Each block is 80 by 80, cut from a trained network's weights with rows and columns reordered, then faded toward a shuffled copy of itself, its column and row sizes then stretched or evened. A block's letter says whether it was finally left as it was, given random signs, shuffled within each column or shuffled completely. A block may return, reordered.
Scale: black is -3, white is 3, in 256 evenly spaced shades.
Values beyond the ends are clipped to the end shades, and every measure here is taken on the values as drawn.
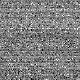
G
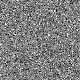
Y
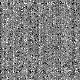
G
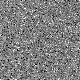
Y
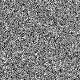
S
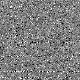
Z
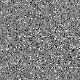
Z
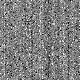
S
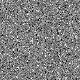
S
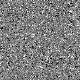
Z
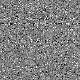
Z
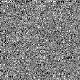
G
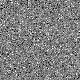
Y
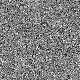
Y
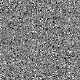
Z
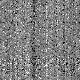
G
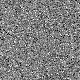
Y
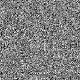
G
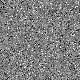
Y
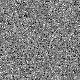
Y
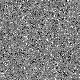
Y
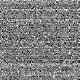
G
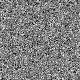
Y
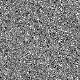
S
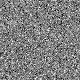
Y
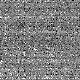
G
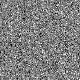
S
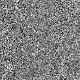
S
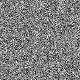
S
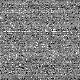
G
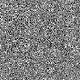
G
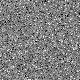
Y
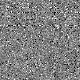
Z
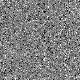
S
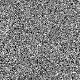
S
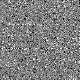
Z
